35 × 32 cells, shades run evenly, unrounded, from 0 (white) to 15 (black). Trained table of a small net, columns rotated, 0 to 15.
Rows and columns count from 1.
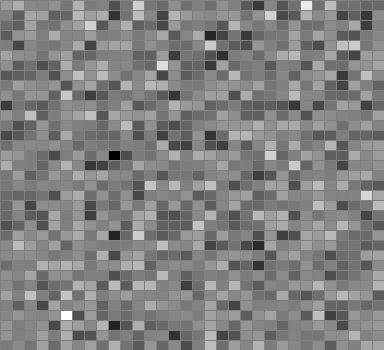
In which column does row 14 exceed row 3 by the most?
8
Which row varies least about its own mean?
28
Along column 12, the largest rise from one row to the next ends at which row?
3
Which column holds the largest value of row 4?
18
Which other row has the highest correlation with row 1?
24
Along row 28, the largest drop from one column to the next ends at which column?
14
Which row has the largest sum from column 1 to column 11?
16
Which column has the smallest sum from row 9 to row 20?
6
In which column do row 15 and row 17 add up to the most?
29
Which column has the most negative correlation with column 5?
21
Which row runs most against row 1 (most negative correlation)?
35
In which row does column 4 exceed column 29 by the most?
23
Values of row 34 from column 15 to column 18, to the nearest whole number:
12 9 8 4
